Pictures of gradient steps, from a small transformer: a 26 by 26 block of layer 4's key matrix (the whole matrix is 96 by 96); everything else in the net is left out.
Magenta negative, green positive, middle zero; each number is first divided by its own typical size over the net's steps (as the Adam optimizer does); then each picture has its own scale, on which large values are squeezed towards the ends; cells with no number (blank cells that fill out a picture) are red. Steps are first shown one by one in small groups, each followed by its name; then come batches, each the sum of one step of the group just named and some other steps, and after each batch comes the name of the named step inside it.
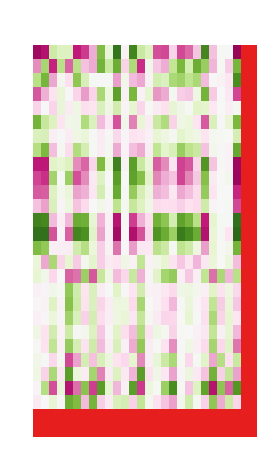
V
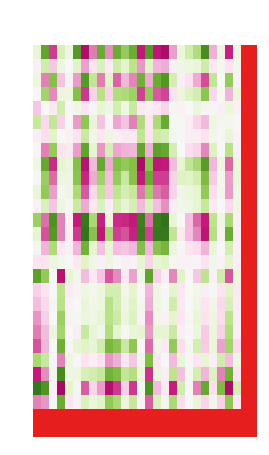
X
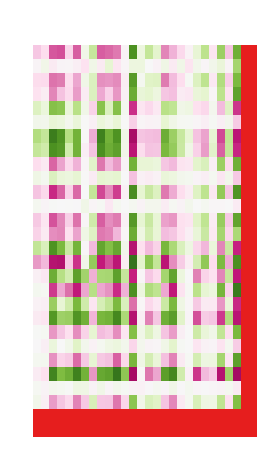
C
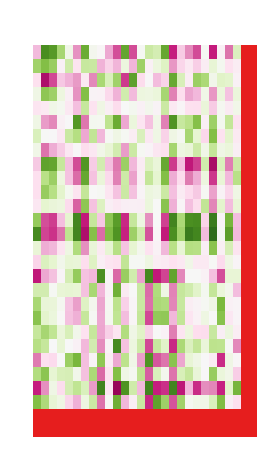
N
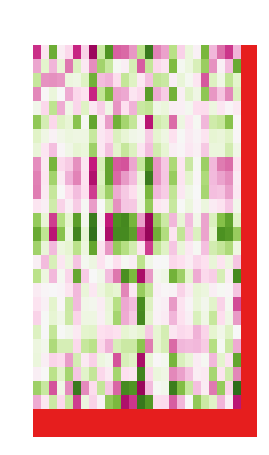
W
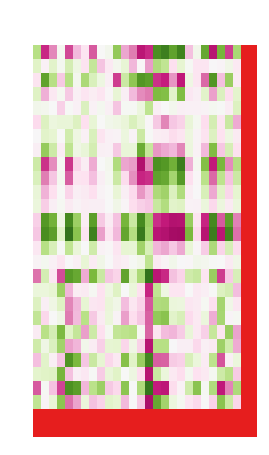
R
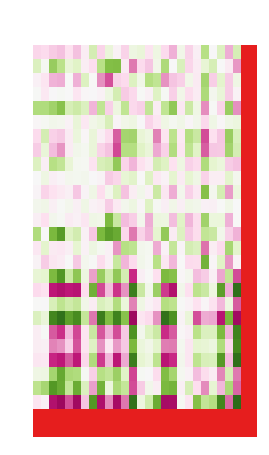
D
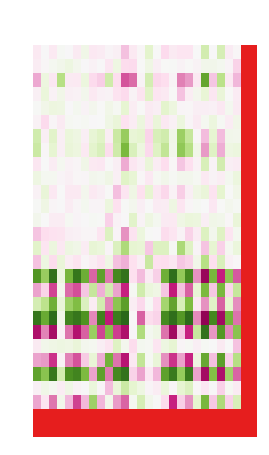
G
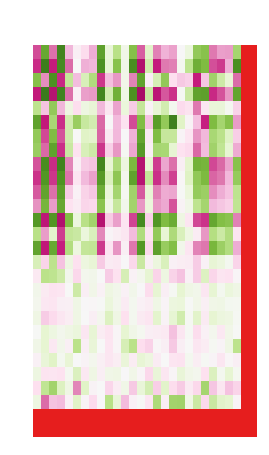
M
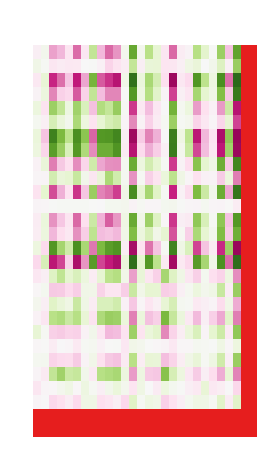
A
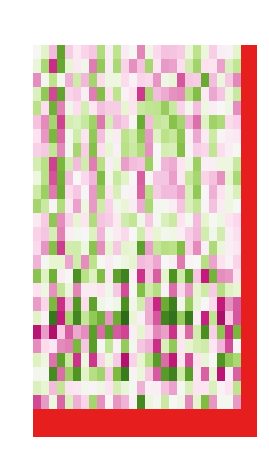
G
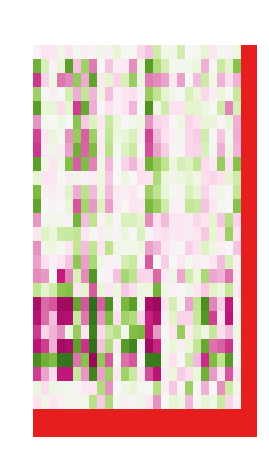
R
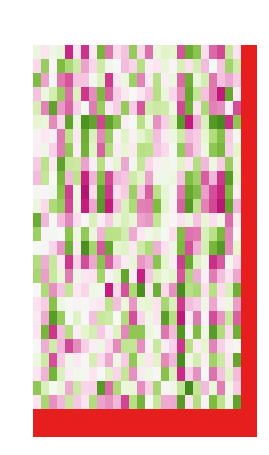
D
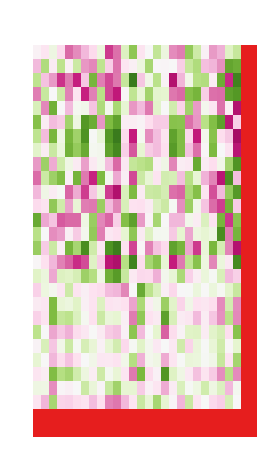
A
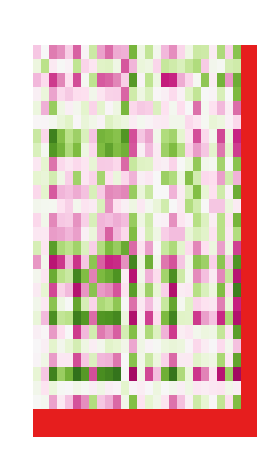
C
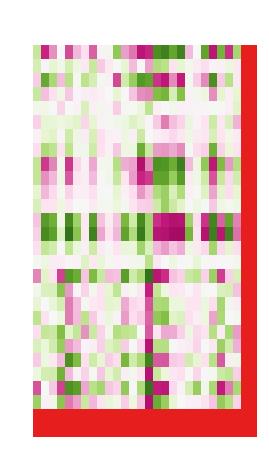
R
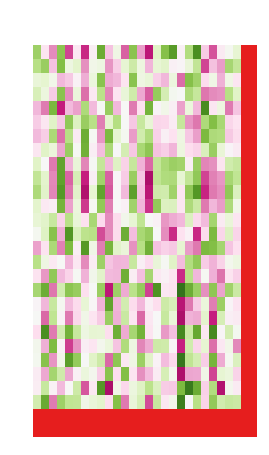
R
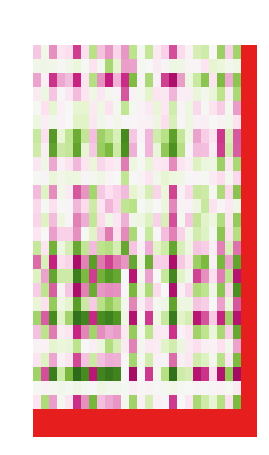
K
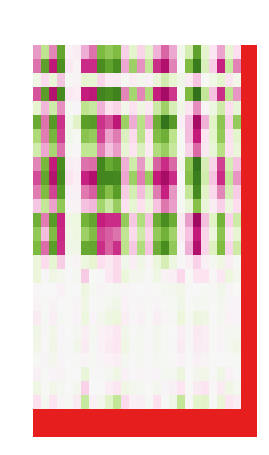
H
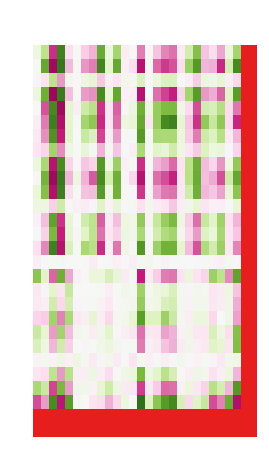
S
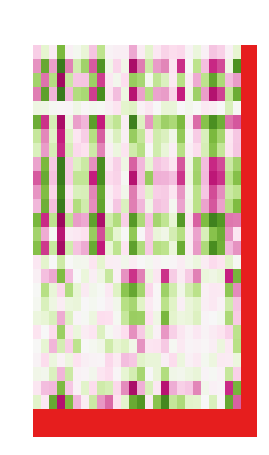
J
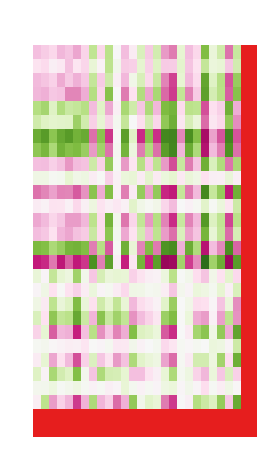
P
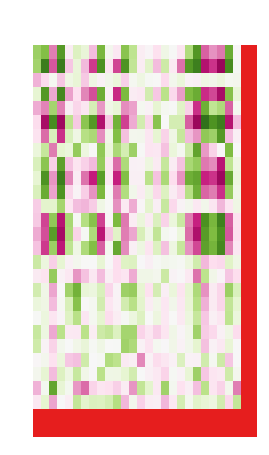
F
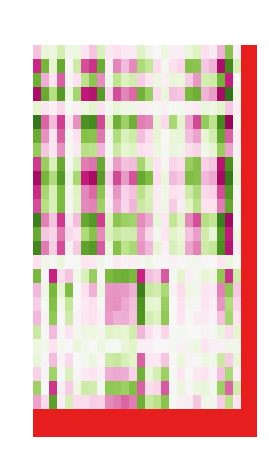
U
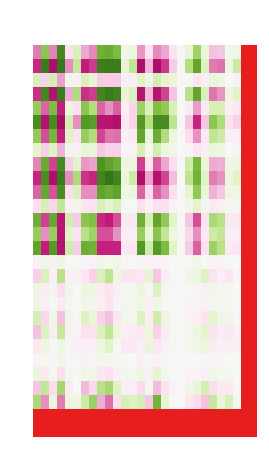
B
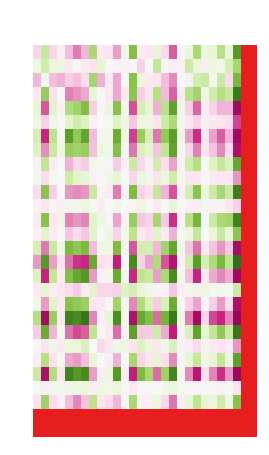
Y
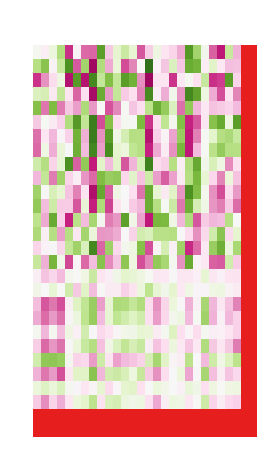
H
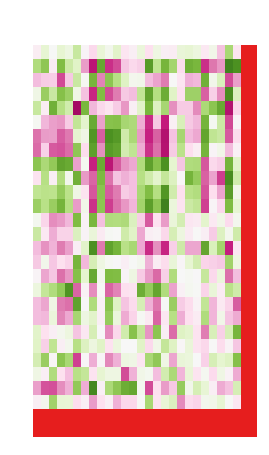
U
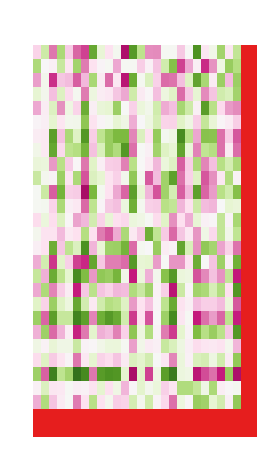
K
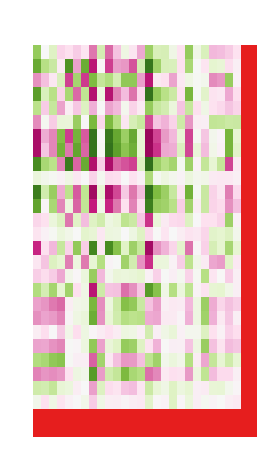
F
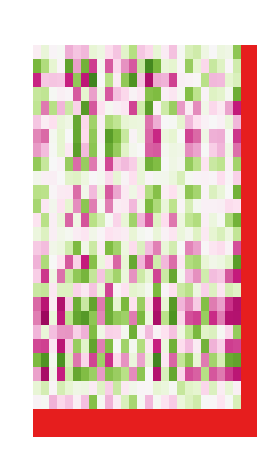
Y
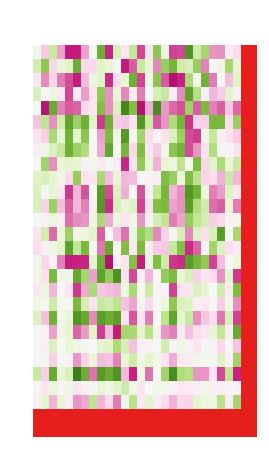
K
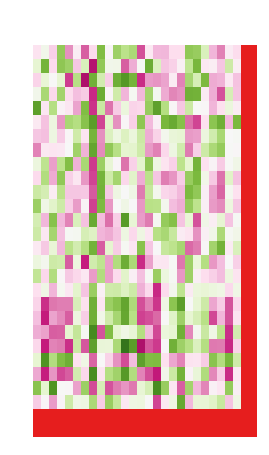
H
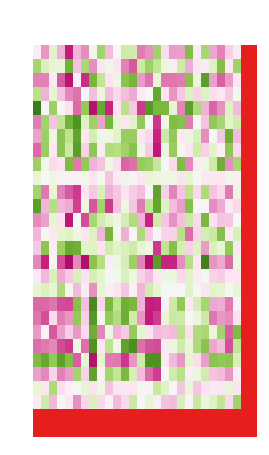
P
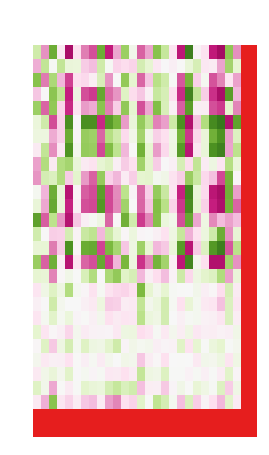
U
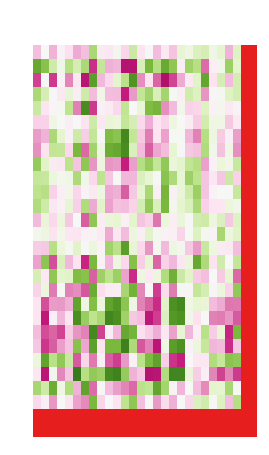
K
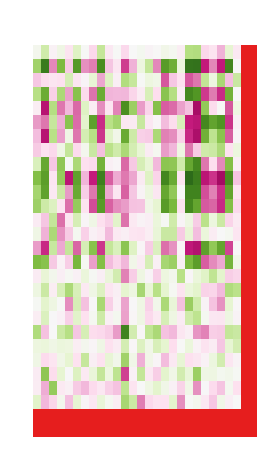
F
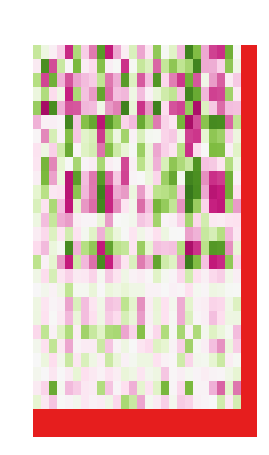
F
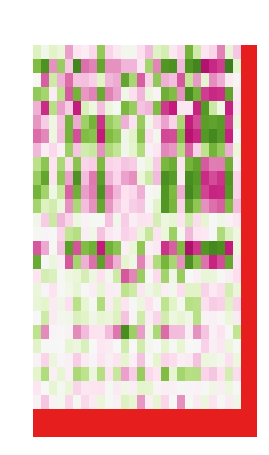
F
